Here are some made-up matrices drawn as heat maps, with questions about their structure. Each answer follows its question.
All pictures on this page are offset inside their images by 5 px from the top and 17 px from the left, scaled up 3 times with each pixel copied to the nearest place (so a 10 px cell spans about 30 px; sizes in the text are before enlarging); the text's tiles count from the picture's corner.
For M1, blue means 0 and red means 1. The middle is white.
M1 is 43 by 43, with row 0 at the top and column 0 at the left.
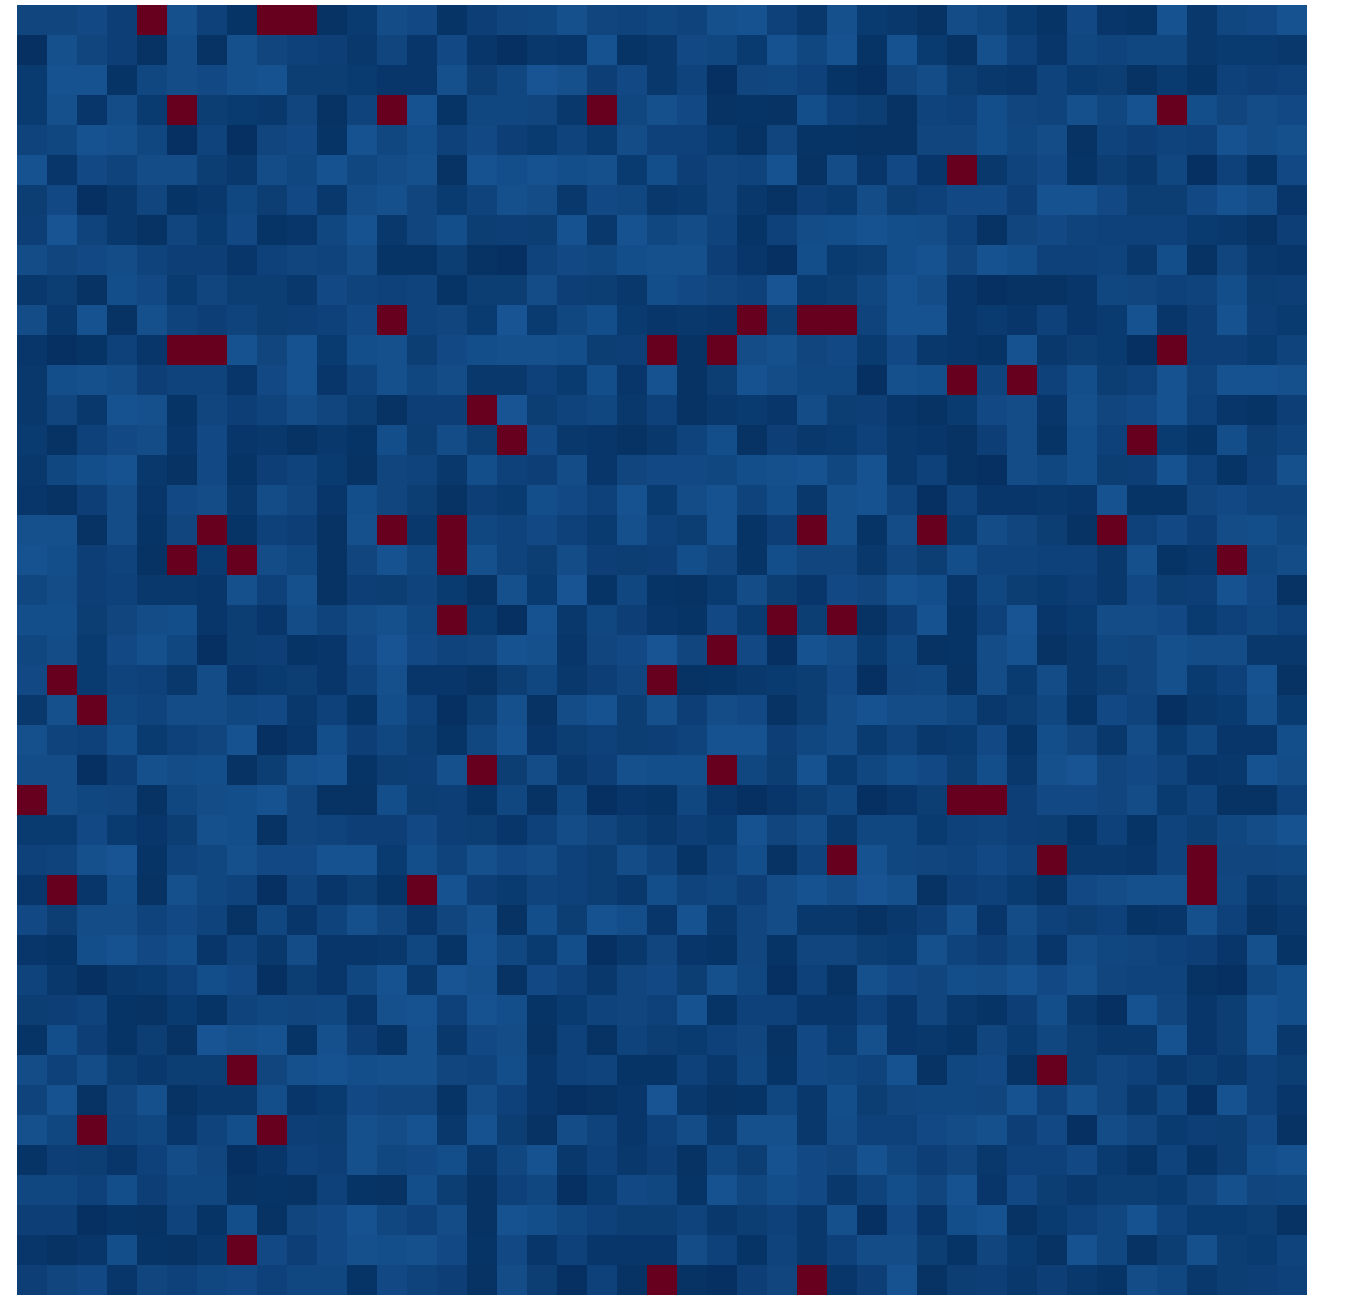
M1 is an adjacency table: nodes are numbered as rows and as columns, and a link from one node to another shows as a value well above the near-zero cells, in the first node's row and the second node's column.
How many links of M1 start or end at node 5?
4
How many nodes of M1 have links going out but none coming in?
12
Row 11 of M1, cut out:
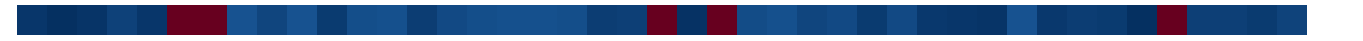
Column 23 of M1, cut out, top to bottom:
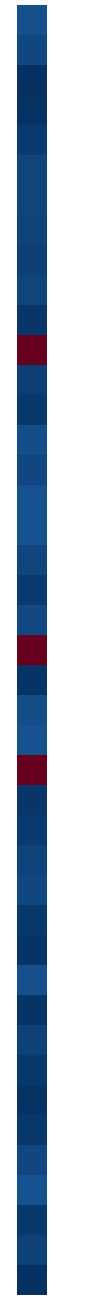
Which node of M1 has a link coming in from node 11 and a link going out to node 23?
node 21
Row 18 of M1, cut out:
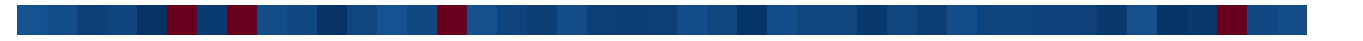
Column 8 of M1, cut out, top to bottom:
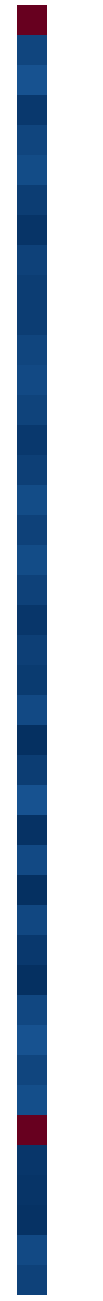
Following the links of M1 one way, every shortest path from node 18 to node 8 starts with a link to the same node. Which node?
node 14
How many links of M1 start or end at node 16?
1
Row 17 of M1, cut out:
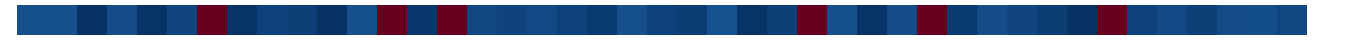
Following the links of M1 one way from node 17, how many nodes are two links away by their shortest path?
6
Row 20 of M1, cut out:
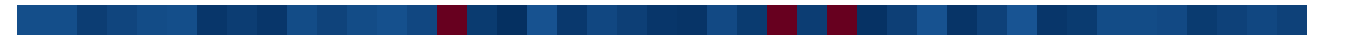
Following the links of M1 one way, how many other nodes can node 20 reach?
9
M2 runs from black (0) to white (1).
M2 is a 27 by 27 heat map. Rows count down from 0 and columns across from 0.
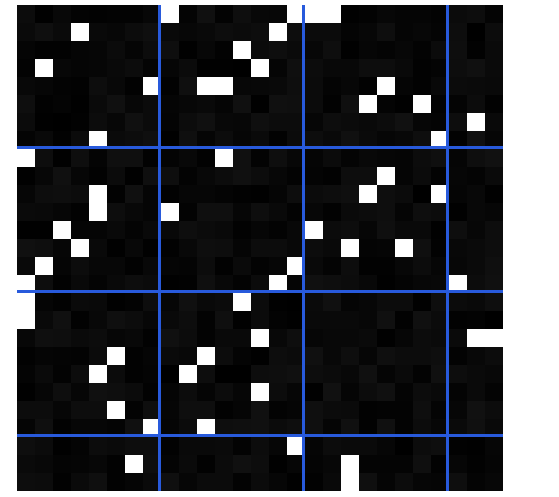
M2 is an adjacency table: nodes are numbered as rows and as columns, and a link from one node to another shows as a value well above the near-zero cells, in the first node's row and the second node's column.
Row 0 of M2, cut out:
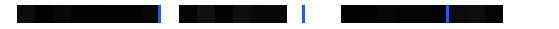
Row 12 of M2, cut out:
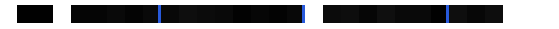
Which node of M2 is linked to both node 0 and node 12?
node 16
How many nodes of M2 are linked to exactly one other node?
8
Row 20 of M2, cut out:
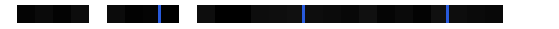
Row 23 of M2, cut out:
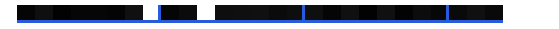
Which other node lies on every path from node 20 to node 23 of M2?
node 4
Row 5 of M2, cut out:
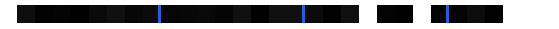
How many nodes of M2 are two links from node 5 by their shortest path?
1
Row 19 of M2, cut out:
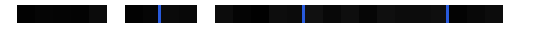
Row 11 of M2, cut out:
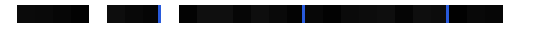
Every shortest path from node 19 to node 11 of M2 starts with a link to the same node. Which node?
node 10
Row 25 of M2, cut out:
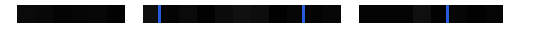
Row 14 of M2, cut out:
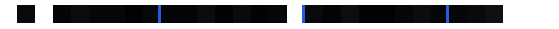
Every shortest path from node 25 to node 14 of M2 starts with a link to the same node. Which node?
node 18
